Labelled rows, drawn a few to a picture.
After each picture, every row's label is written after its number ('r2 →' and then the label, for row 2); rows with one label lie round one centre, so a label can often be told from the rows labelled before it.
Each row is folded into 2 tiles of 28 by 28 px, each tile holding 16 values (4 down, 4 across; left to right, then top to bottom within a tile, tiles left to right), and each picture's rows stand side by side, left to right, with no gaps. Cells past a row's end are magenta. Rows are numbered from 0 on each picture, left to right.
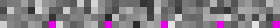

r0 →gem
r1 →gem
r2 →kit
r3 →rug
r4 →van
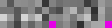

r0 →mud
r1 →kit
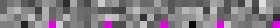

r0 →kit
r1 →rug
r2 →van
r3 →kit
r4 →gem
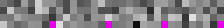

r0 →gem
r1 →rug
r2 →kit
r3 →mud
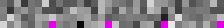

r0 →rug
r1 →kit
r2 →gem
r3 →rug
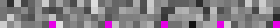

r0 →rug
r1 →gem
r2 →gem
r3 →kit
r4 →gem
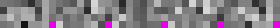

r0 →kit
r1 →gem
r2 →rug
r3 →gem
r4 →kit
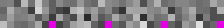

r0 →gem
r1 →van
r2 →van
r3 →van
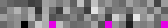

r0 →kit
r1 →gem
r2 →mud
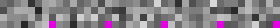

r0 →kit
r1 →mud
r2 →van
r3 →rug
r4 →van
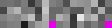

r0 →kit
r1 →mud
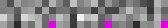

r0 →mud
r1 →mud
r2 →kit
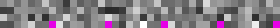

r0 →van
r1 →rug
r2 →van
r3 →gem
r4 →van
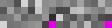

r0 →gem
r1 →van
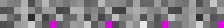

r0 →van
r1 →van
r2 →van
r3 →van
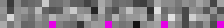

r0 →rug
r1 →kit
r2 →kit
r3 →mud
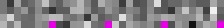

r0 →rug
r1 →van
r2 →rug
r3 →kit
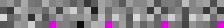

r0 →van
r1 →kit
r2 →mud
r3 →mud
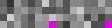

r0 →rug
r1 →van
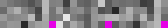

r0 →kit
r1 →rug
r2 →kit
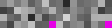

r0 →van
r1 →rug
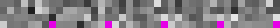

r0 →gem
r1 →kit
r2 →rug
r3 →rug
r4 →rug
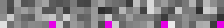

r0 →rug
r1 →rug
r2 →gem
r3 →gem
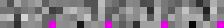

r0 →mud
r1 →kit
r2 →kit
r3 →kit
